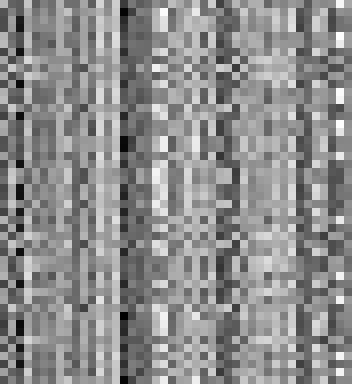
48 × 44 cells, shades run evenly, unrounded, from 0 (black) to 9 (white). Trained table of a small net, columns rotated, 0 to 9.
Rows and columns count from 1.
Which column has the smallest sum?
16
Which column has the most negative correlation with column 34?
13
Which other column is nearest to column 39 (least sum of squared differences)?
18
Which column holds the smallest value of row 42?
3
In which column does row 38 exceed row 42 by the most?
43
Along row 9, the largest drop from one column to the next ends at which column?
30
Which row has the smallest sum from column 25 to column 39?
12
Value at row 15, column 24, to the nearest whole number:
7
